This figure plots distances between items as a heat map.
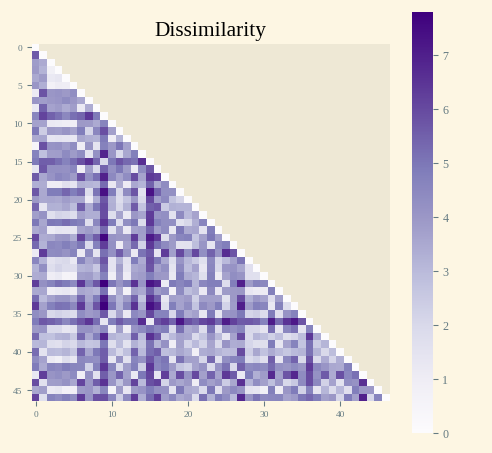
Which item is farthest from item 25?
9
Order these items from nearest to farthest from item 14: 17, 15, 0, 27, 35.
17, 35, 0, 27, 15
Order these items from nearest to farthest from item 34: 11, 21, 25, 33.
33, 25, 21, 11
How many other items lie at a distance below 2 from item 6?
6
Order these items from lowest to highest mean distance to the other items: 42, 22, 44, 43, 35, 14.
22, 35, 14, 44, 42, 43
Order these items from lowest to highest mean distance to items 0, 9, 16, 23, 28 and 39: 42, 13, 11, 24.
13, 24, 11, 42
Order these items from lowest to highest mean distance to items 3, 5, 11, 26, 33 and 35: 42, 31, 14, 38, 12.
12, 38, 14, 42, 31
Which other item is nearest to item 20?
7
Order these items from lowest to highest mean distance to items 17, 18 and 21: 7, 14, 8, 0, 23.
14, 7, 23, 8, 0
